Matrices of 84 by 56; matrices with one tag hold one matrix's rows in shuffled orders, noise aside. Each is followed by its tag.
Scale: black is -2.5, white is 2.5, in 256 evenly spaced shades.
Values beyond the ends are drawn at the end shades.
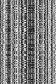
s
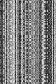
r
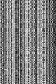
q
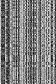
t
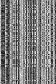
t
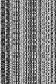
t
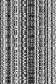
s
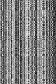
q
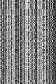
q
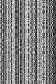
q
